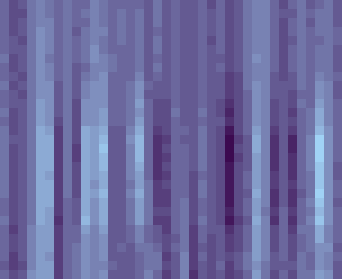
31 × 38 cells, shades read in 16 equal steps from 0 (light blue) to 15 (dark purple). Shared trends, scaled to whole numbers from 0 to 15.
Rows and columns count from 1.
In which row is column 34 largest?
22
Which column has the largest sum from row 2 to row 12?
26
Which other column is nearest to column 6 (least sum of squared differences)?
29
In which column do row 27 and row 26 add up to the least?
36
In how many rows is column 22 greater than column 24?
12
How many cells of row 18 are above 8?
17
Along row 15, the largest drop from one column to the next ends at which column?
10
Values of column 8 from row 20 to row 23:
7 7 7 8
